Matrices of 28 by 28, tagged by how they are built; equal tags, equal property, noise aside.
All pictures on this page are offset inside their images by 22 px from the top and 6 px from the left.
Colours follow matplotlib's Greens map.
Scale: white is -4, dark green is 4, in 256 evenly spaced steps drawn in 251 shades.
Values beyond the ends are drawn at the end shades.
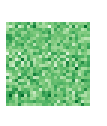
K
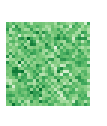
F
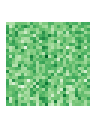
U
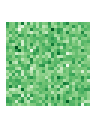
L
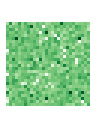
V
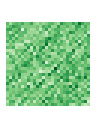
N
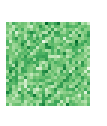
N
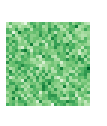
F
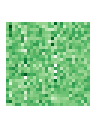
L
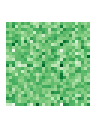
K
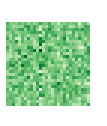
L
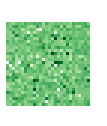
V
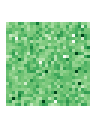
V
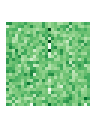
L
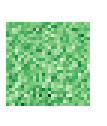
K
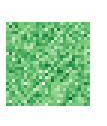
N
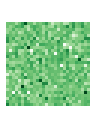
V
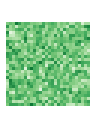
U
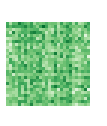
U
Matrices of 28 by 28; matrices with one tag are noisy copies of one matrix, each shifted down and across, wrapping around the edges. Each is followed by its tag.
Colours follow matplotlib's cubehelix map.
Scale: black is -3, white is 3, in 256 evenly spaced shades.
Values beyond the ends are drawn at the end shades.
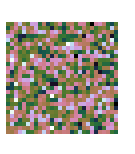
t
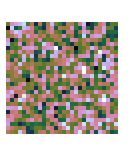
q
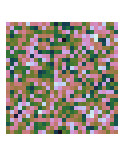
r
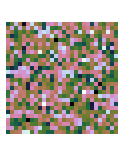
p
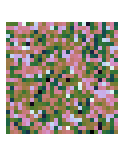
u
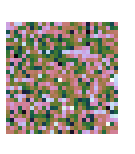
r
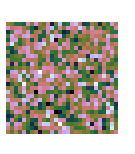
q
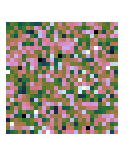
t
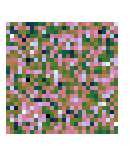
t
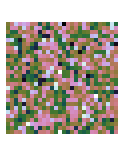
u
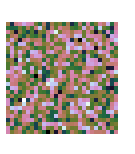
p
